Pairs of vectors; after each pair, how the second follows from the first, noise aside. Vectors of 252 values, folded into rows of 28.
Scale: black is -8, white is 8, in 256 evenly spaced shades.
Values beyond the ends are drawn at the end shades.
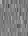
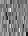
reversed, negated, scaled up.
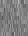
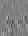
wrapped around, negated, partly zeroed.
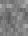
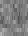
reversed.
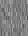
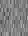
sign-scrambled.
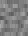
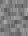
reversed.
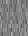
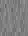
wrapped around, negated, shrunk.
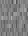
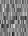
reversed, negated, scaled up.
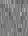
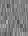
reversed.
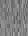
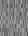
wrapped around, negated.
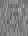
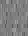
wrapped around, negated, partly zeroed.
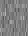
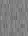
wrapped around, negated, shrunk.
